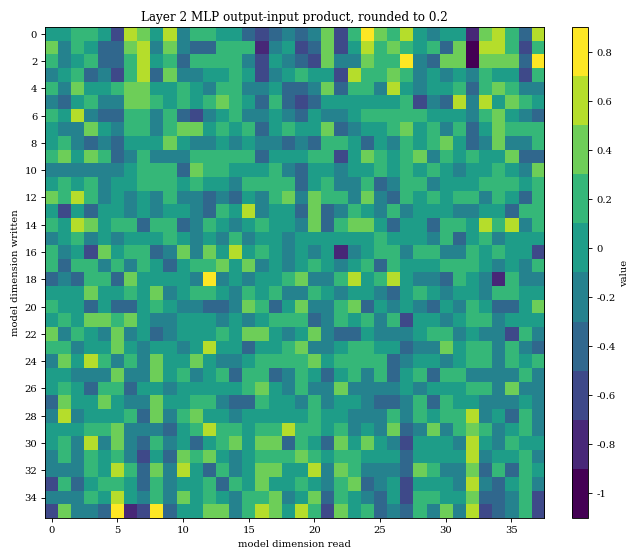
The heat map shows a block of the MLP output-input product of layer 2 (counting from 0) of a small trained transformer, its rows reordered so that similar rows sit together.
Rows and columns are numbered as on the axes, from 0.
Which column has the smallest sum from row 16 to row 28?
34
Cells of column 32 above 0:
17
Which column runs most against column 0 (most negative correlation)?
8
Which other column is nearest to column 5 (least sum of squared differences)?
16
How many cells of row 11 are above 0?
18
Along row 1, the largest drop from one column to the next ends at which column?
32
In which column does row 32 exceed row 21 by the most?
20
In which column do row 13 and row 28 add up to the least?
35
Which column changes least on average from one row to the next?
7
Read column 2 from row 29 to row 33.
0 -0.2 -0.2 -0.2 -0.4
